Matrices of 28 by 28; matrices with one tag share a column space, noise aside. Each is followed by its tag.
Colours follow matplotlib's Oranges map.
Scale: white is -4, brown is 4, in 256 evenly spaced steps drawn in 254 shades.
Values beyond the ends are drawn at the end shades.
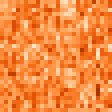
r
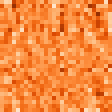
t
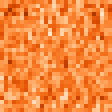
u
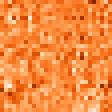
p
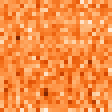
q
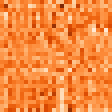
t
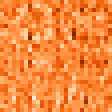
u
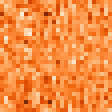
u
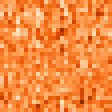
u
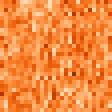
r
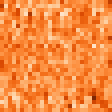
u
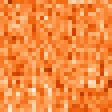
p
